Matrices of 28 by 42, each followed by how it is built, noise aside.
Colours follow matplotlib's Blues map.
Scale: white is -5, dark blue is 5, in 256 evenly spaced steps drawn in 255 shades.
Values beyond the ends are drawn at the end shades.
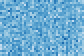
blocks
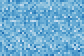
repeating columns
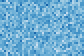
repeating rows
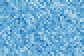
Toeplitz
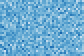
repeating rows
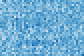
blocks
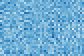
low rank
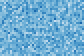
noise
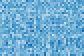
blocks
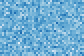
noise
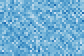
Toeplitz
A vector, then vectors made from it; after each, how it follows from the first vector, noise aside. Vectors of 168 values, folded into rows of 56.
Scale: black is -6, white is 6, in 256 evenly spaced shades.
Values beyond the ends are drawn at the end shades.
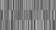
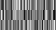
reversed, scaled up.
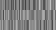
wrapped around, negated.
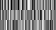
wrapped around, negated, scaled up.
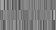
reversed, negated, partly zeroed.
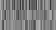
wrapped around, negated.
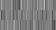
reversed, negated, partly zeroed.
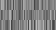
copied.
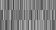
copied.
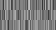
wrapped around, negated.
